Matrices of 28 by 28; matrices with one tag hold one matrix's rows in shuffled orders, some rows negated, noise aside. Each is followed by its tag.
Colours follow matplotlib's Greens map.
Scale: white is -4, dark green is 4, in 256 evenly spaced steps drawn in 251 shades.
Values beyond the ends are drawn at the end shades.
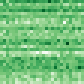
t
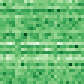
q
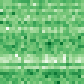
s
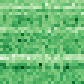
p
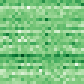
p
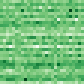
q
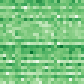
q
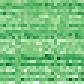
q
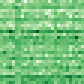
q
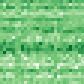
q
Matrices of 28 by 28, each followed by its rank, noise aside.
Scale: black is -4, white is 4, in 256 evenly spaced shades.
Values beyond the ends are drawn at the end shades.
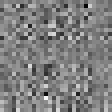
four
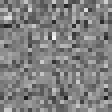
six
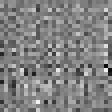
four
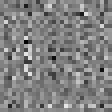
five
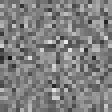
seven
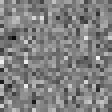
seven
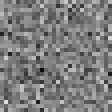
seven
